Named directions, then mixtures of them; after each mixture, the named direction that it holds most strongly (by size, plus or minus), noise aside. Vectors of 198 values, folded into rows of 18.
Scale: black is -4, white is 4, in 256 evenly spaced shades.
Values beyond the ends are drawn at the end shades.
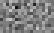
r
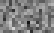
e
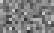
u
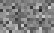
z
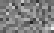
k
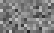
z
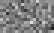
k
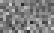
e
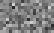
k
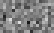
e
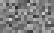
r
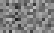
r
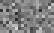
z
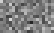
u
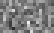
e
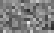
k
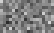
u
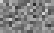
r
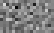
r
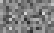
u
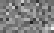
k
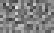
r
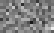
k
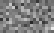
k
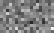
k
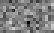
e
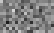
u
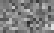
k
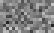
u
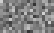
u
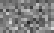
k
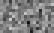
e
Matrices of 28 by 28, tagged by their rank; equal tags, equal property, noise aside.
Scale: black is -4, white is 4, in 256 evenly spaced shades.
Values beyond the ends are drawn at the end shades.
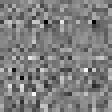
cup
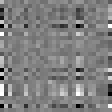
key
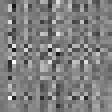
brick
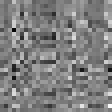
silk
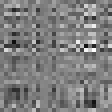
brick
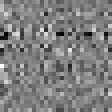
cup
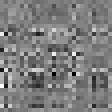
silk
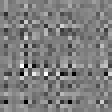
brick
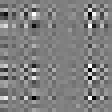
key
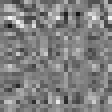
silk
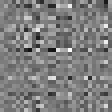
silk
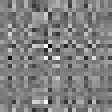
brick
